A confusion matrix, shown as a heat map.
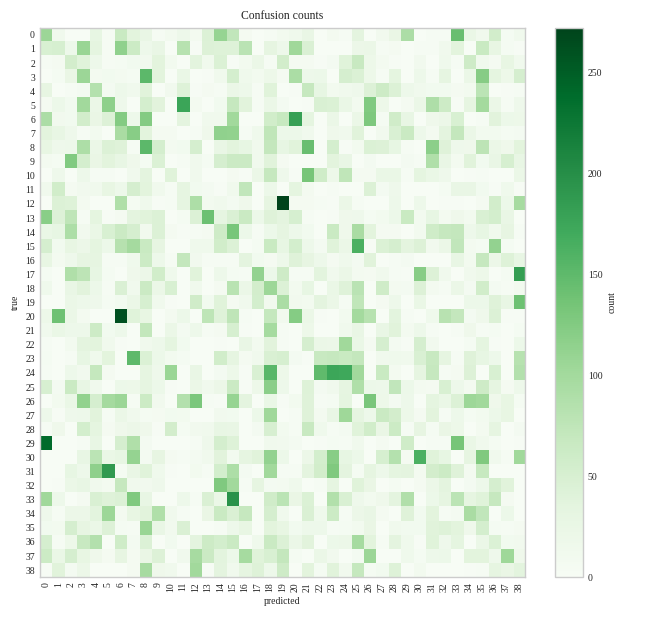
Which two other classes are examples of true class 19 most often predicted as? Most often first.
38, 25
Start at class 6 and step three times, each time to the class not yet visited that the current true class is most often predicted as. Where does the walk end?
3
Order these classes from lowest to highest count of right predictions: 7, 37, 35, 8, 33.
35, 33, 37, 7, 8
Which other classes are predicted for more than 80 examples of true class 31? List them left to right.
4, 5, 15, 18, 23
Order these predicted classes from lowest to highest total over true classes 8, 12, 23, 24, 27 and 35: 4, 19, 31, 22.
4, 22, 31, 19
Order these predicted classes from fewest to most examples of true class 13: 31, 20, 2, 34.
34, 31, 20, 2
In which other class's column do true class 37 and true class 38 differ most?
26
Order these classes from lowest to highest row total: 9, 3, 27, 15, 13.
27, 9, 3, 13, 15
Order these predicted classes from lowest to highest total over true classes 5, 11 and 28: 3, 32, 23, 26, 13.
13, 23, 32, 3, 26
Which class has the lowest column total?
10
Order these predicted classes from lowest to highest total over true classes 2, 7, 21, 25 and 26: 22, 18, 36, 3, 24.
22, 36, 24, 3, 18
